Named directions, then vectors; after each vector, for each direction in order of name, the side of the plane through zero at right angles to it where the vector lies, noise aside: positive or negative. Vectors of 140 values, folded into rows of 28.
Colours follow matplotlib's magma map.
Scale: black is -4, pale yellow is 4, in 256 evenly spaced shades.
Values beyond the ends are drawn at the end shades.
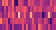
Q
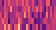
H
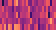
positive, negative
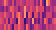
positive, positive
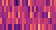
negative, positive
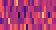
negative, negative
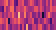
positive, positive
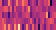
positive, negative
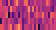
positive, negative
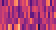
positive, negative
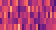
positive, negative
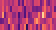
negative, negative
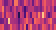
negative, negative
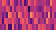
negative, positive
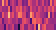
negative, positive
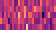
positive, positive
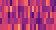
positive, negative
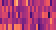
positive, negative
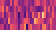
negative, negative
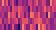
negative, positive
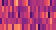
positive, negative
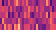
positive, negative
